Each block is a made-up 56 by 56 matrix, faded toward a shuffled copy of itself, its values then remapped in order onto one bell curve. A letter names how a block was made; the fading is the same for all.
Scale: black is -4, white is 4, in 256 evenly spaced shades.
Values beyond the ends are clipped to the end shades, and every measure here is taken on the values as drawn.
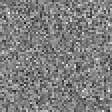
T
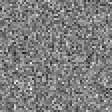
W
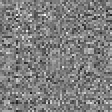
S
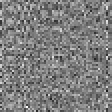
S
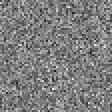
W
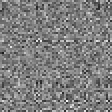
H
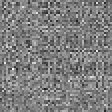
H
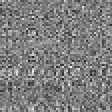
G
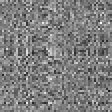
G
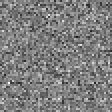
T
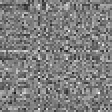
S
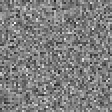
W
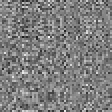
H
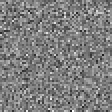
T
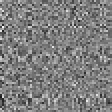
H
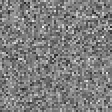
T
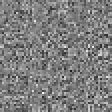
S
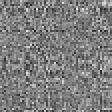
H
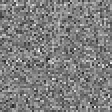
T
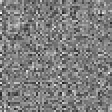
S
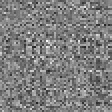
H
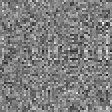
S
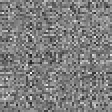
H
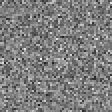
T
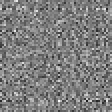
S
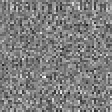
S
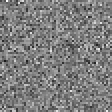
T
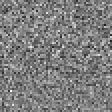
T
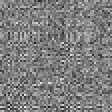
H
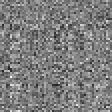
G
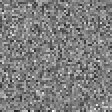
T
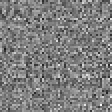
G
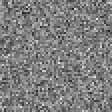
W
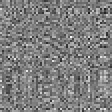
H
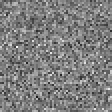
T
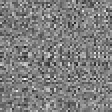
H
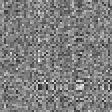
G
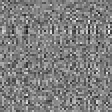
G
